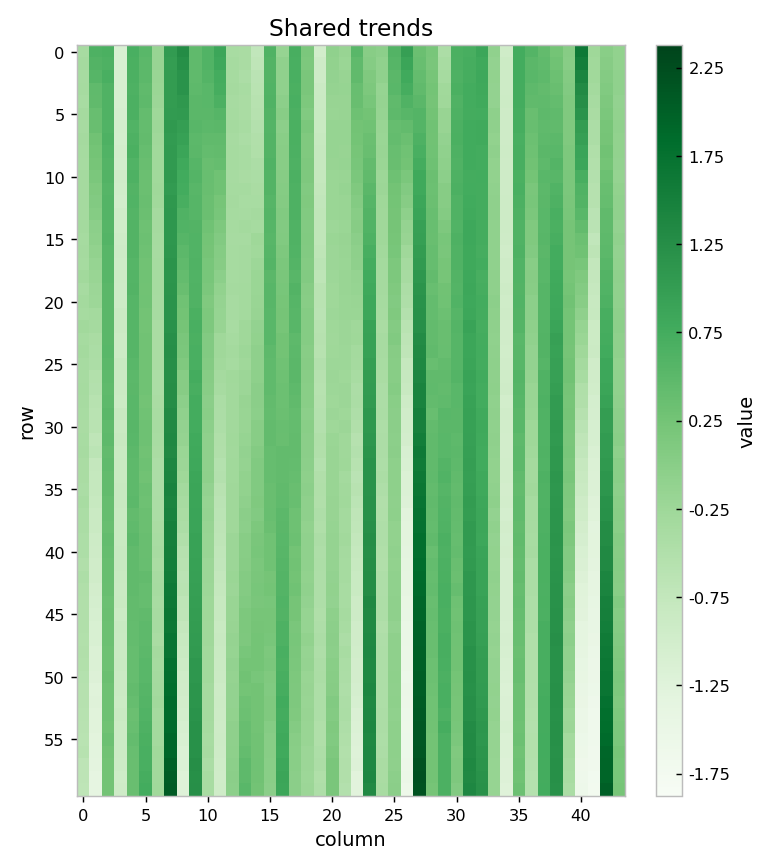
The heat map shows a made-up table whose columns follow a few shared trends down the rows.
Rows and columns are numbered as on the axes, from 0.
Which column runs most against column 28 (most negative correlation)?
6
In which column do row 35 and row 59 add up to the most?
27
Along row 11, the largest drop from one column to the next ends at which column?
3
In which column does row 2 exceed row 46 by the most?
40
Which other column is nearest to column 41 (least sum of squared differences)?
34
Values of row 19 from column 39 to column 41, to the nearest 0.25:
0.25 0 -0.75
